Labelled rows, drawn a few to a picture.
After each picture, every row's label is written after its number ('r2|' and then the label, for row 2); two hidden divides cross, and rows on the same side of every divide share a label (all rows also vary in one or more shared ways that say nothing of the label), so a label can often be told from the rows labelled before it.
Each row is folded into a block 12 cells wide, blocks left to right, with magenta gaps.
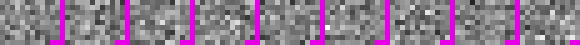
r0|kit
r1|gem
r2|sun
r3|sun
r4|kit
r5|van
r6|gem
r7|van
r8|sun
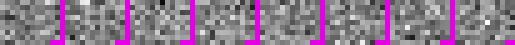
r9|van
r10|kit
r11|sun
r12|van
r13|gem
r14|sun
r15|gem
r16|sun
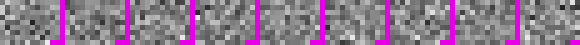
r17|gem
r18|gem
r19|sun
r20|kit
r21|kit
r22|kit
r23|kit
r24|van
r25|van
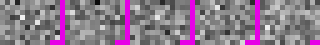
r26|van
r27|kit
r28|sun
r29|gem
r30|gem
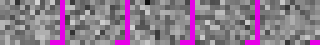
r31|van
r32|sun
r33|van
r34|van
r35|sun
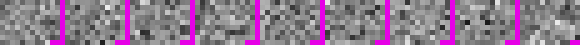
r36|gem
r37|gem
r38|gem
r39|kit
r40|van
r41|sun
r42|van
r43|gem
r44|sun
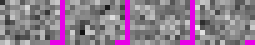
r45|gem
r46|van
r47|van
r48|van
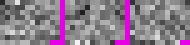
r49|kit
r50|sun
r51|gem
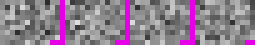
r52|gem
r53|sun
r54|gem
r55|gem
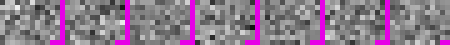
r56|van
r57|van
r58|kit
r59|van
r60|gem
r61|van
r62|gem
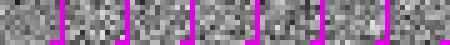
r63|van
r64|gem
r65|sun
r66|kit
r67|gem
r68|sun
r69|gem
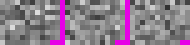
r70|kit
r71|kit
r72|gem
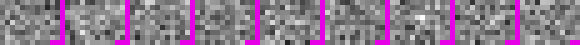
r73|van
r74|kit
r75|kit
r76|gem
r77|sun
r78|van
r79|sun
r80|van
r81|van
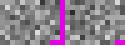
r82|van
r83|van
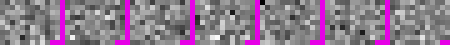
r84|gem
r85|van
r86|gem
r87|sun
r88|gem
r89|sun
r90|kit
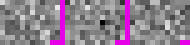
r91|van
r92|gem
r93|sun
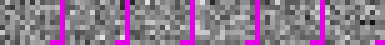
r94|kit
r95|gem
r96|kit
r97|van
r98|kit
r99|gem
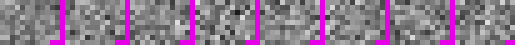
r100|van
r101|kit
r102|sun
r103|sun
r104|sun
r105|van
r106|sun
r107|sun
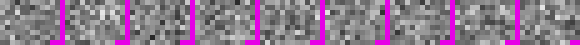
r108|van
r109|kit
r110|kit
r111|van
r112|gem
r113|van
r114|kit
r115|gem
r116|gem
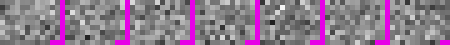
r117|gem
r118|kit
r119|sun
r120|gem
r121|gem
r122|van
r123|van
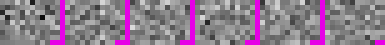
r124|kit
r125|gem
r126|gem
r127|gem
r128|gem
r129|van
